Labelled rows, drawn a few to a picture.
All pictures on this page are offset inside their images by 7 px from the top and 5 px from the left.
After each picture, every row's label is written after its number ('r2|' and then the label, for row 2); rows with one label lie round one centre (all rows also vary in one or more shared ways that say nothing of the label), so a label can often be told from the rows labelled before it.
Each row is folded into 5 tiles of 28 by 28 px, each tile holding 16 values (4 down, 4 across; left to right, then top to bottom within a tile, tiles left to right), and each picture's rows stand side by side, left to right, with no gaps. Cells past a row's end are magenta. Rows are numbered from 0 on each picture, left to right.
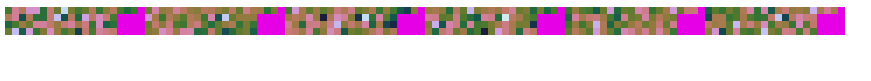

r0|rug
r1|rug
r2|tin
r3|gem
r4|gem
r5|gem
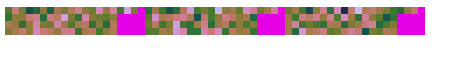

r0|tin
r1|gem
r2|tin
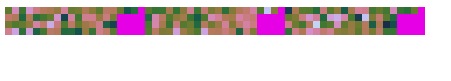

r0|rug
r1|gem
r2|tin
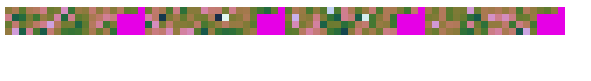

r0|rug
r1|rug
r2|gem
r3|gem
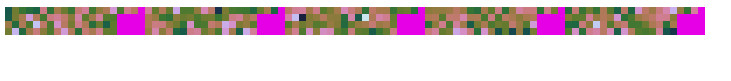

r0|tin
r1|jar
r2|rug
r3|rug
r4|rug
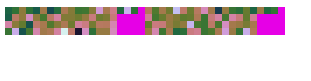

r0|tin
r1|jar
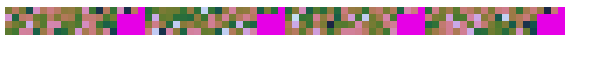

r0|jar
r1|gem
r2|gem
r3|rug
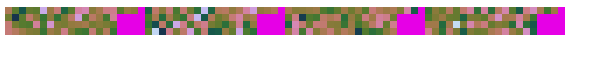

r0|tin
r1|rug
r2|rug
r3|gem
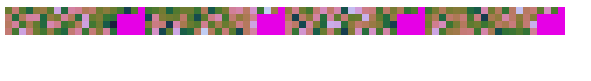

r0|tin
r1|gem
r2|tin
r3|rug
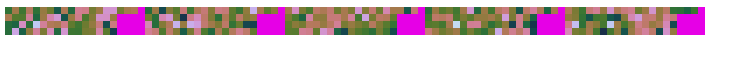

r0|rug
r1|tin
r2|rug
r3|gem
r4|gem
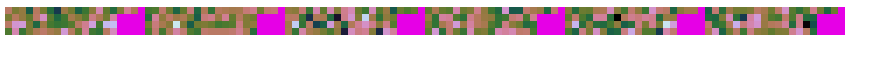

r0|jar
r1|gem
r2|gem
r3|jar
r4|gem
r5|tin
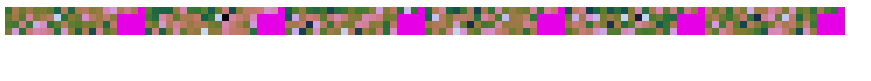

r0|rug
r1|jar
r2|tin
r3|gem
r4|tin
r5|gem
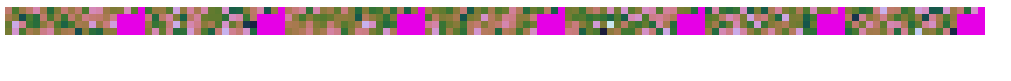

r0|rug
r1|jar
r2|jar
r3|tin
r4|gem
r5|tin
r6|jar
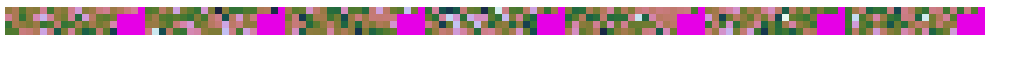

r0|rug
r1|jar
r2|rug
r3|tin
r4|gem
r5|rug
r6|gem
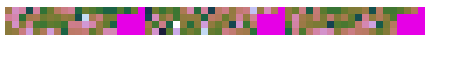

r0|jar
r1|gem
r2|jar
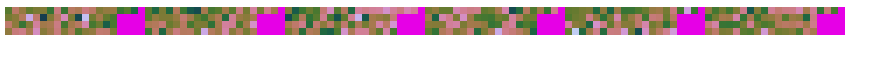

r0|tin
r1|jar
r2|gem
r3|jar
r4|tin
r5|tin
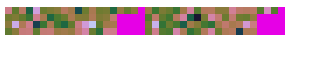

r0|jar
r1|gem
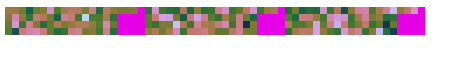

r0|gem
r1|tin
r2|tin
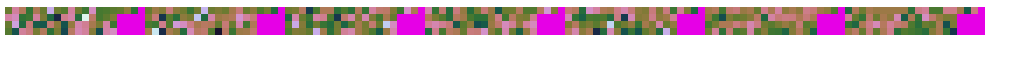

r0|gem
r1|rug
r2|gem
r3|jar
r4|rug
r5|rug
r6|rug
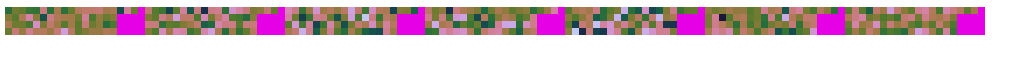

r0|tin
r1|tin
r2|rug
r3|jar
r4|jar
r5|rug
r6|gem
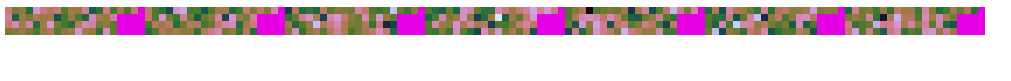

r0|jar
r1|jar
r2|tin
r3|gem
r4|jar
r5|rug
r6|tin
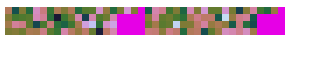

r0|jar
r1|gem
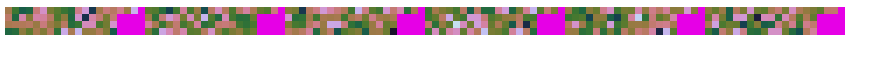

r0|jar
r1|tin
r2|rug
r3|tin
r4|gem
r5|gem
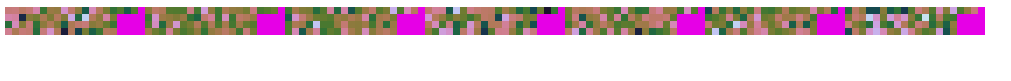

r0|rug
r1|gem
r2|gem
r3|jar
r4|rug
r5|tin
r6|tin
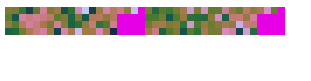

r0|jar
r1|gem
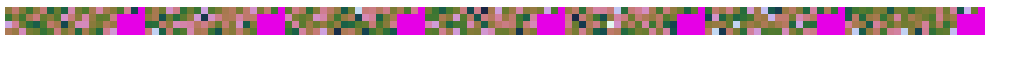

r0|tin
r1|rug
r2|rug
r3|tin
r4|tin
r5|gem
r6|tin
